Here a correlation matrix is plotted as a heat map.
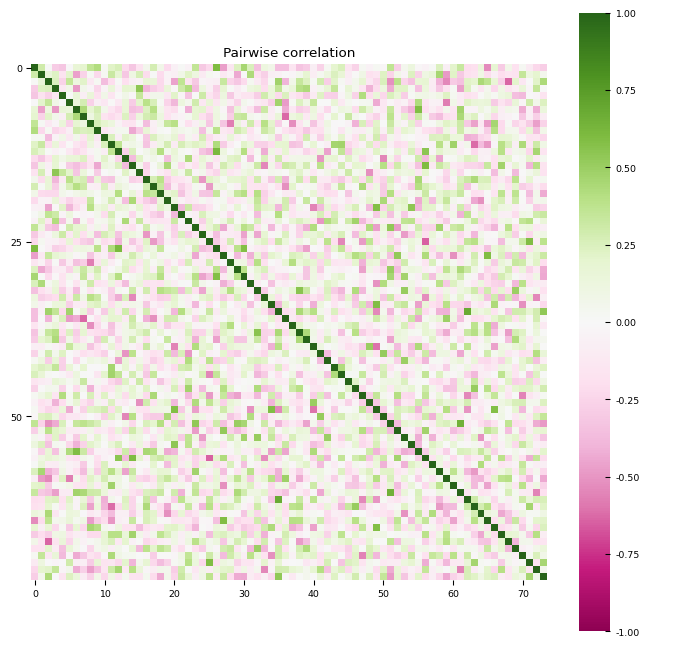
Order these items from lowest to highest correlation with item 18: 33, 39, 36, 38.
33, 36, 39, 38
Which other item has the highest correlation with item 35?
62
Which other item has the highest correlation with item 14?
56
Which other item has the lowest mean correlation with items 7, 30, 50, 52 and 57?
25
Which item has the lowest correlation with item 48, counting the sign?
15
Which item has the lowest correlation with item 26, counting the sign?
39
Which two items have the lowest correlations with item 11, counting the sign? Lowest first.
63, 65
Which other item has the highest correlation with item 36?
59
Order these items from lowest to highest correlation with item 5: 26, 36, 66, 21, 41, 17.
36, 66, 26, 41, 21, 17
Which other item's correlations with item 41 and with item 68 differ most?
2
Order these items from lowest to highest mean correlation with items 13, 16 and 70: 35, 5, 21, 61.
21, 61, 5, 35
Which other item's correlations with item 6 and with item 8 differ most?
55
